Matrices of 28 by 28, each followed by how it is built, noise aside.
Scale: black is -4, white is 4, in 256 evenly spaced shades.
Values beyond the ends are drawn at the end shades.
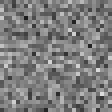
noise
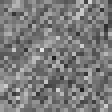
Hankel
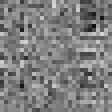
blocks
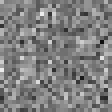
low rank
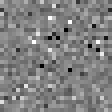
sparse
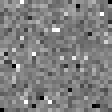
sparse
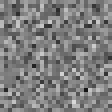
repeating columns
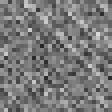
Toeplitz
